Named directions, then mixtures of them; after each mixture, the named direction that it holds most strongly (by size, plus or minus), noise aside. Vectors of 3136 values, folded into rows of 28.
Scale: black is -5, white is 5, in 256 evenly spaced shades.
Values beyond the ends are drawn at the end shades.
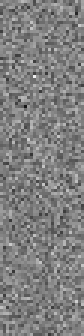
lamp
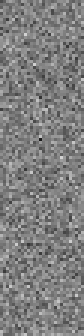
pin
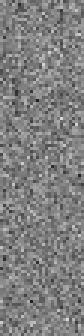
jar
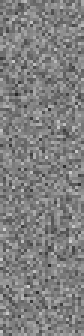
pin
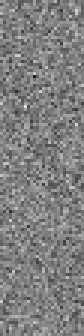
lamp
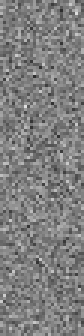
lamp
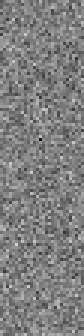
pin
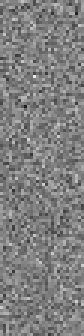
lamp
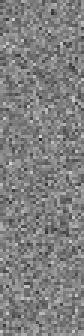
pin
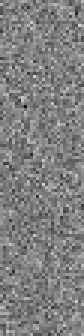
lamp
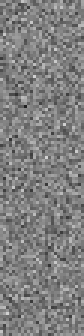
lamp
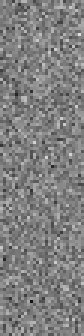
jar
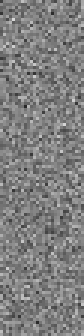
lamp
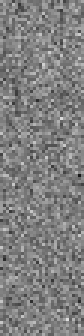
jar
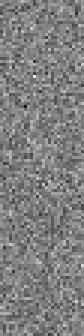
lamp
